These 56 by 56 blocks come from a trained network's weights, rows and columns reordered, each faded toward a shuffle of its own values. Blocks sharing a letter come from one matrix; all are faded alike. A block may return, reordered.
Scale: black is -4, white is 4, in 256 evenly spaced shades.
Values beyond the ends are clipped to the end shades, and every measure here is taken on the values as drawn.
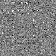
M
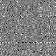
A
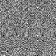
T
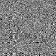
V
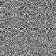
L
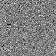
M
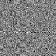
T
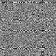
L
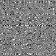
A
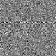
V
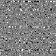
A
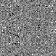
M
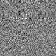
T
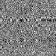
V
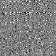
A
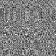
T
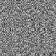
T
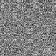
T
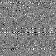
A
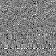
V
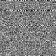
L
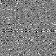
A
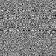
L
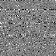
A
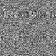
T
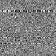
L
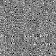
M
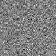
M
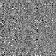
M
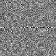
V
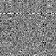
V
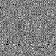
T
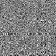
V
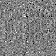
M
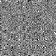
M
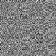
T
